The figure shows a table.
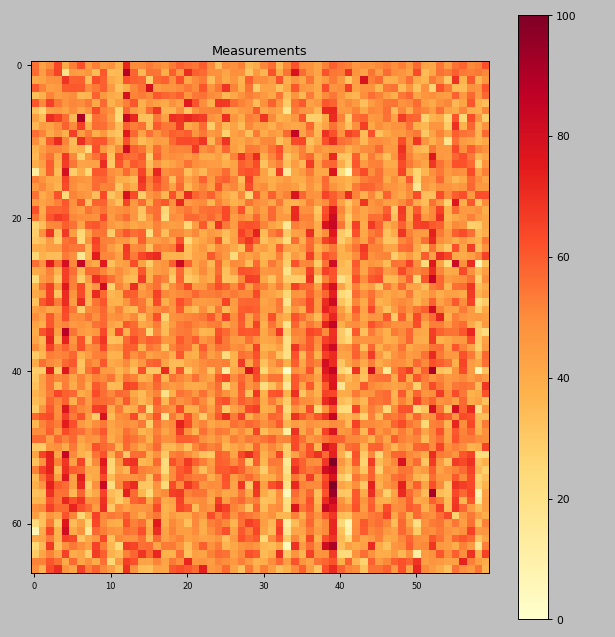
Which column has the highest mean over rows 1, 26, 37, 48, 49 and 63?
39
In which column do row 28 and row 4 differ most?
12
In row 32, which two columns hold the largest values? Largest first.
52, 38
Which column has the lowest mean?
33
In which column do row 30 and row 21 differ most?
57
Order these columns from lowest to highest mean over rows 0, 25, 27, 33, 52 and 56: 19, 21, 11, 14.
11, 14, 21, 19
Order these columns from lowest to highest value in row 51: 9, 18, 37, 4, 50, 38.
50, 18, 38, 9, 37, 4
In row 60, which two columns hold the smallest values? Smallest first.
41, 33
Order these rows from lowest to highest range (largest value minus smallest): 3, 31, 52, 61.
3, 31, 61, 52
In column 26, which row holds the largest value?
53
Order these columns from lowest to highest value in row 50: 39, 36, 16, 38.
16, 36, 39, 38
